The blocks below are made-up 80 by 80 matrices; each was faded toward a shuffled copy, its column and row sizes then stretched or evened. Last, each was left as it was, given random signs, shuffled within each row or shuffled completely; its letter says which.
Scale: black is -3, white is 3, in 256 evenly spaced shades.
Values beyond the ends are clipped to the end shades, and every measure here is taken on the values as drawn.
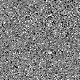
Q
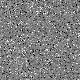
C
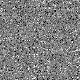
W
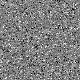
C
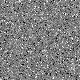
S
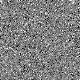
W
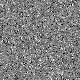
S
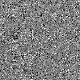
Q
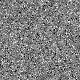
S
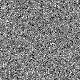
C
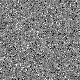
S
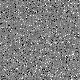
C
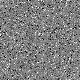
S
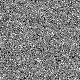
S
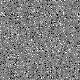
Q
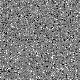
W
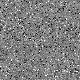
C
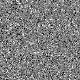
W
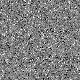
C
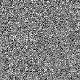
Q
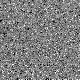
C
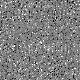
Q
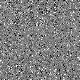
W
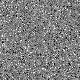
S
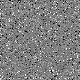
Q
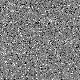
C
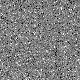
S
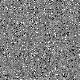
W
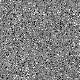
W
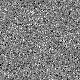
S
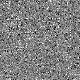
W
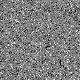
W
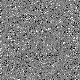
W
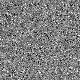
C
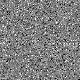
Q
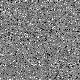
C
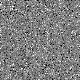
W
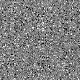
Q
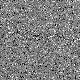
C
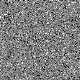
C
